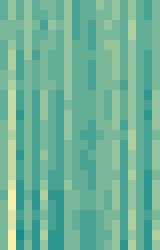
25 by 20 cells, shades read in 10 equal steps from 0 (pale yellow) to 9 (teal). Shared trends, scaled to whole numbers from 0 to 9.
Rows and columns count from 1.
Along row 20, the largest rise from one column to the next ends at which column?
3
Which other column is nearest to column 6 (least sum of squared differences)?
20
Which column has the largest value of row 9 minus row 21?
2
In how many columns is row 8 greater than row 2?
4
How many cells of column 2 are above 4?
2
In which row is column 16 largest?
25
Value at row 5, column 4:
4
